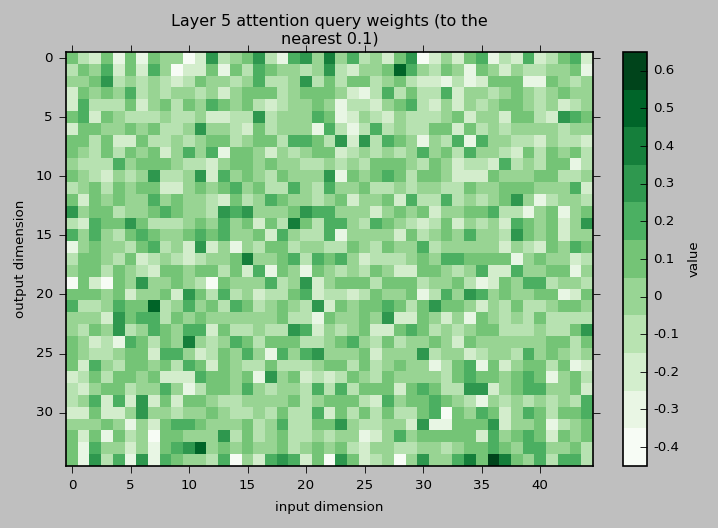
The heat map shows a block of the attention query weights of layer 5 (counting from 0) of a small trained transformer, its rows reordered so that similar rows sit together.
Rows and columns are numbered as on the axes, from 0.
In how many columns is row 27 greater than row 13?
17
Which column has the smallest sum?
26
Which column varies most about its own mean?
7
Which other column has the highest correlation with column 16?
22
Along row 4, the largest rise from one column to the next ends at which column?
1
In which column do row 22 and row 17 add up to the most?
15
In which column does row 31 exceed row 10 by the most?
23
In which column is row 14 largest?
19
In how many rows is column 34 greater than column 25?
19
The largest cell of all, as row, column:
34, 36
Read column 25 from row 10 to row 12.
0 0.1 0
